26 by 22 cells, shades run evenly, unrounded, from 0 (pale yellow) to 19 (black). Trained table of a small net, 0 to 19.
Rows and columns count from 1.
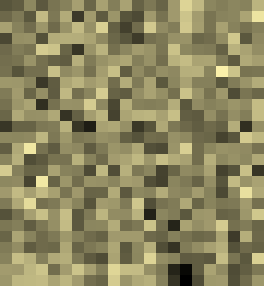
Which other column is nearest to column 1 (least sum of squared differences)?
18
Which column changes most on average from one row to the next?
4
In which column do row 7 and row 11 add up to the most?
6
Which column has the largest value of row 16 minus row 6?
22
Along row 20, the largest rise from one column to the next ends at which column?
13
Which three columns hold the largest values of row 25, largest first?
16, 15, 20
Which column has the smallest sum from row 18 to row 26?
10
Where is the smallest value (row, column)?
7, 19
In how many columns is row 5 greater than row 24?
10
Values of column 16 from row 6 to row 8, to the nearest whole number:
4 5 6
